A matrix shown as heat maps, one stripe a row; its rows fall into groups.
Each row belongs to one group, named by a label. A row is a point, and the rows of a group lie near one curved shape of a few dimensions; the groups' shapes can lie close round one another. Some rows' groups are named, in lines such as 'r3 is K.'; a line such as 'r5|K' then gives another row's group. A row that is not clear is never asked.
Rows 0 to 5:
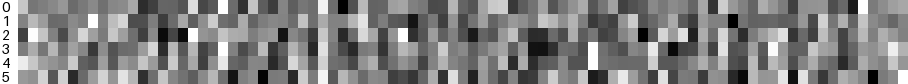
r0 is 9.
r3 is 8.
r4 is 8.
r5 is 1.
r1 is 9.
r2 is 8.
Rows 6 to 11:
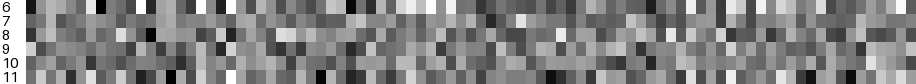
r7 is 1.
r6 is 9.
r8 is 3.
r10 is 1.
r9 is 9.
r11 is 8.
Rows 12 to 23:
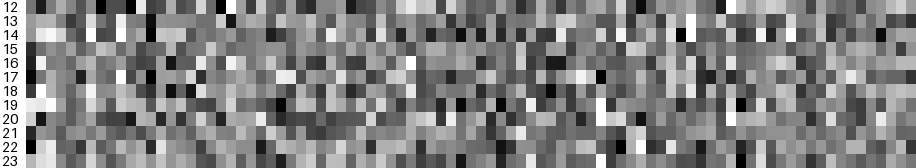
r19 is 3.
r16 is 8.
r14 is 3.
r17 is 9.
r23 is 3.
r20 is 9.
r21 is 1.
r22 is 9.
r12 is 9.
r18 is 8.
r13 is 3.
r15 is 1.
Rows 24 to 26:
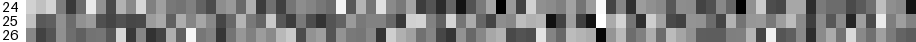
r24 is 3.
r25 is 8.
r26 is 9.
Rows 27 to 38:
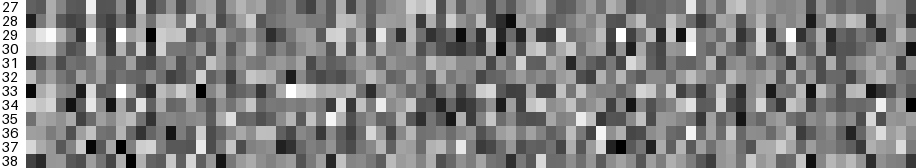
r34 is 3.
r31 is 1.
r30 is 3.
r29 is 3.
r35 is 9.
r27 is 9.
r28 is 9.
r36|8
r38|9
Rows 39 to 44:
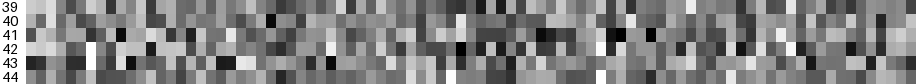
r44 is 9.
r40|1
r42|3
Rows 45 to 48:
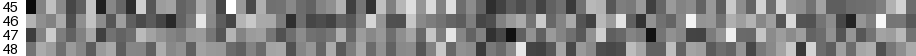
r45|9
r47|9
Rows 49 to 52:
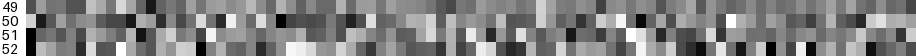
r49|9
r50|9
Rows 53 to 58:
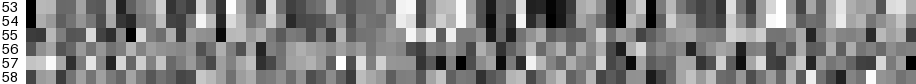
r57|3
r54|8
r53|8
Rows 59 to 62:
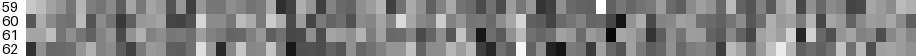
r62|8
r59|8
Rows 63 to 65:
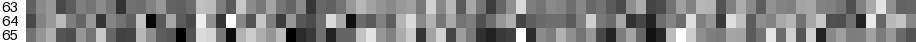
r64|9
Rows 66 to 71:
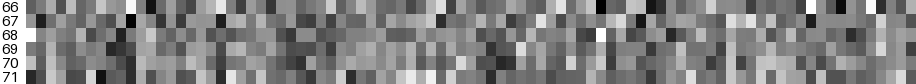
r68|8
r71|9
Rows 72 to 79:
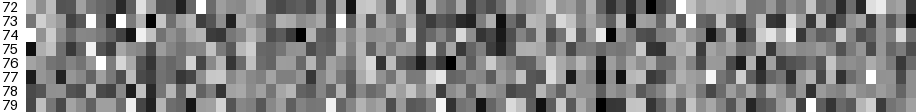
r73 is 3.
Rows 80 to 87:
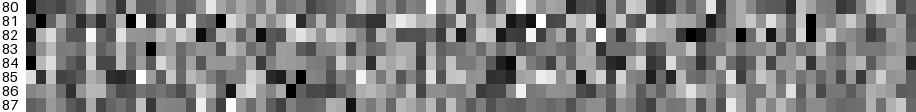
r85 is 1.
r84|9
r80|1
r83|9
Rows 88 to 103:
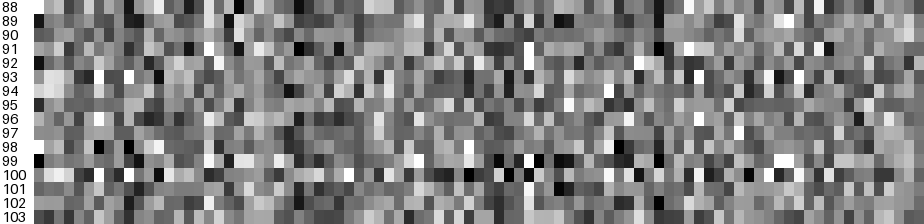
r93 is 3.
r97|9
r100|3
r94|3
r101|8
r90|9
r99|8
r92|1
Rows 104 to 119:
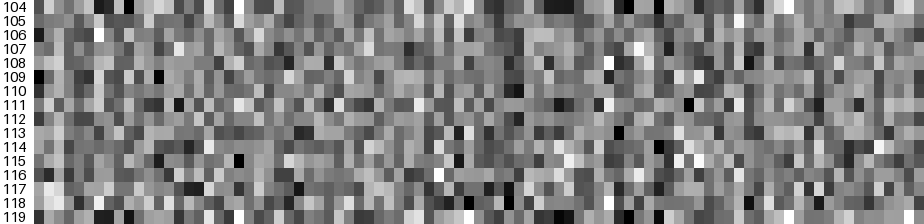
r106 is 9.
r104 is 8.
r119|8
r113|1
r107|1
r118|3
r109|9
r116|1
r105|9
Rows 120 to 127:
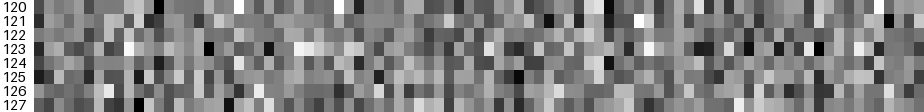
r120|9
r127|9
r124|9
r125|9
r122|9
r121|1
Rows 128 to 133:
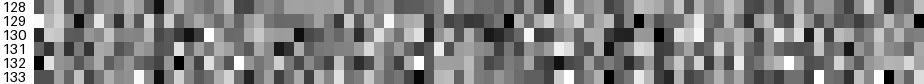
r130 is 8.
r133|1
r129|3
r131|1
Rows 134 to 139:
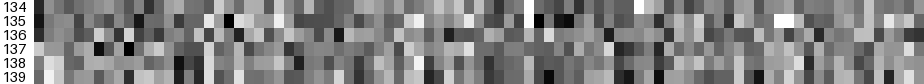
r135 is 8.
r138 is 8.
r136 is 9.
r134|1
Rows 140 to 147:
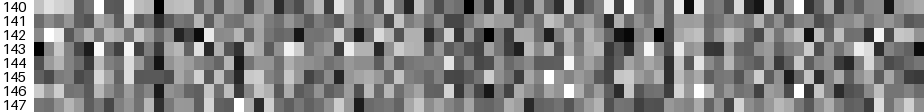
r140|3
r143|9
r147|9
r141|9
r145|9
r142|8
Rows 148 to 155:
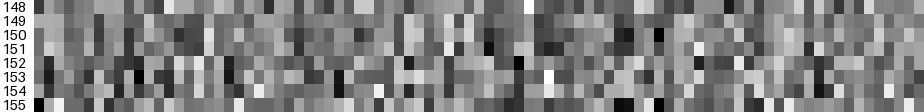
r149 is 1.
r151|1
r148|1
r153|9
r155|9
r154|9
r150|8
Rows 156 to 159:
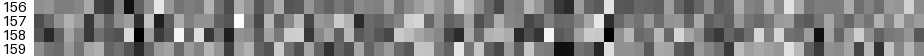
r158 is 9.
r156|8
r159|8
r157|9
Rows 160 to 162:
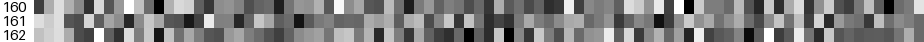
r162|3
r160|3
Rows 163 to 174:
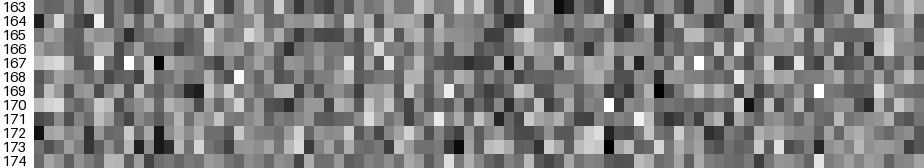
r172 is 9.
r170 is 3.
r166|9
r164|9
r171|1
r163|8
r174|1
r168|9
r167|3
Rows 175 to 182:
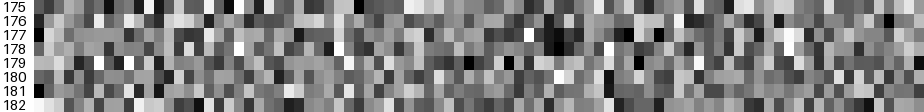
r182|8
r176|3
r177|8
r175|9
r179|3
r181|9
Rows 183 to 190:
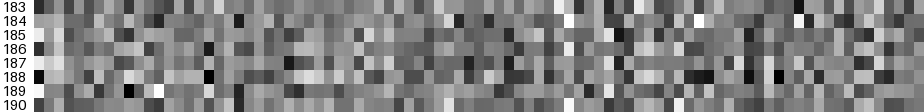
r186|3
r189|8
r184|3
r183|1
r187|3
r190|3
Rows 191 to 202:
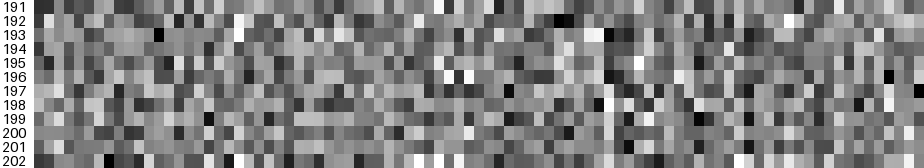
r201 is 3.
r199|3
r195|1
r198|8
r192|8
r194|3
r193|9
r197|3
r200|8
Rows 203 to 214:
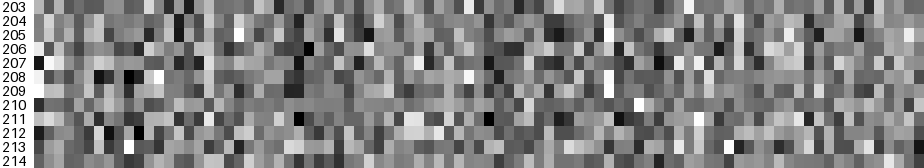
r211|1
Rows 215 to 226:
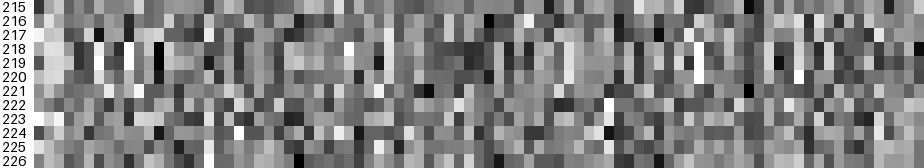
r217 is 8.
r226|8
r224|9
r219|3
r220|3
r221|9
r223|8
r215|3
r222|8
